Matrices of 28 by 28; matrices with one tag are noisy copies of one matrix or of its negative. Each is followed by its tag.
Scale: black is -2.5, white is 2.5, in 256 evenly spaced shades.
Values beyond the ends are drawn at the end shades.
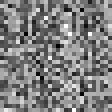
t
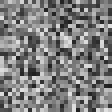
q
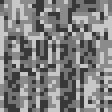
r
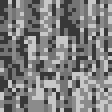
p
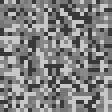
q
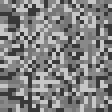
t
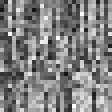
p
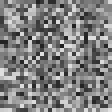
t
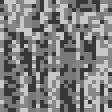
r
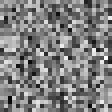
q
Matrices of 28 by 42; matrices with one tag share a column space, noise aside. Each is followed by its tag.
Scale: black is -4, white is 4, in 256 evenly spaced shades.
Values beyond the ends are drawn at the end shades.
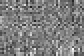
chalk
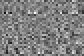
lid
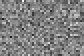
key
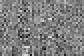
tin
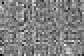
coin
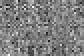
chalk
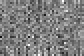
tin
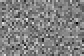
key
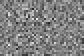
key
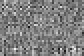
chalk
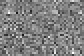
lid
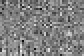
chalk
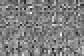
chalk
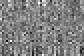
coin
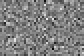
key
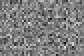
key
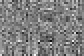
coin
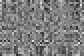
coin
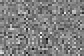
lid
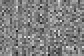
tin
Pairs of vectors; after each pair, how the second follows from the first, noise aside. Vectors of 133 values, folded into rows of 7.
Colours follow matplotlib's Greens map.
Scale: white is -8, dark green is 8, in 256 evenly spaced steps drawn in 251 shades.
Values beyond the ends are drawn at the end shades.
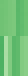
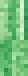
reversed, scaled up.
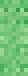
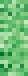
reversed, scaled up.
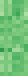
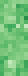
reversed, negated.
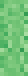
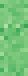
reversed, negated, partly zeroed.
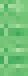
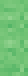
reversed, negated, shrunk.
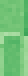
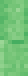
reversed, negated, shrunk.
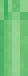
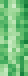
reversed, scaled up.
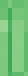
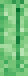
reversed, scaled up.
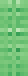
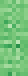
reversed, negated.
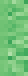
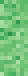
reversed, negated.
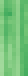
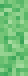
shuffled.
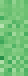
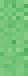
reversed, negated, shrunk.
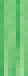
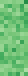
shuffled.
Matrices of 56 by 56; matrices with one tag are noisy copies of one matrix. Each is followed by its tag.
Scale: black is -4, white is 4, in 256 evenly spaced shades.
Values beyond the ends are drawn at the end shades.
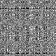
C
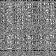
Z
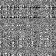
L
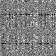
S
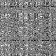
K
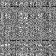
K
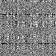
S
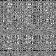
Z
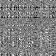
L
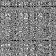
K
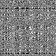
C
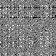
L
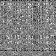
Z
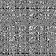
C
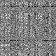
K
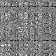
K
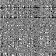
L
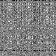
Z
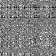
L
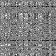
K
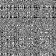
L
